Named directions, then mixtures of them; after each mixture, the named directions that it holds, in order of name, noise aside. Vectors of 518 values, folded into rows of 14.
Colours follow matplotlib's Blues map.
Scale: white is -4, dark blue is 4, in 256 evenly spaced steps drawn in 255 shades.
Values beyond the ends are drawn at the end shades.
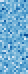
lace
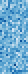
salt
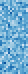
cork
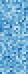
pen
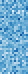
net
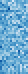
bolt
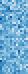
bolt, salt.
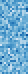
cork, net.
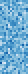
cork.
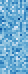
net, pen, salt.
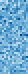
lace, net, salt.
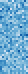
bolt, lace, net.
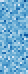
lace.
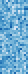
bolt, net, pen.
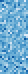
lace.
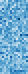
lace, net, salt.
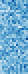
bolt.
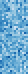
bolt, pen.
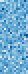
lace.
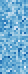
bolt, pen.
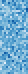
bolt, cork, pen.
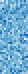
lace, salt.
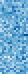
lace, pen.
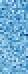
lace, net.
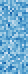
cork.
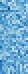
bolt.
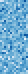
lace.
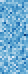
lace, pen, salt.
